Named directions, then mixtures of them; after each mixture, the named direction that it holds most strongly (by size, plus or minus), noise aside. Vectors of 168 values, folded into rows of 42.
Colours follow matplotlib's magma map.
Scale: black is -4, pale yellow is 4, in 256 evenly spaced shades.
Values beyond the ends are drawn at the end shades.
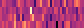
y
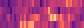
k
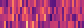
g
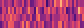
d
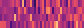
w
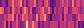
g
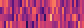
g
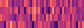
w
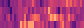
k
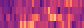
k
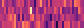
y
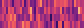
d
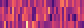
g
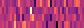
y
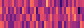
d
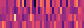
w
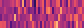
w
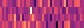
y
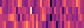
y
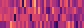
w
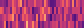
g
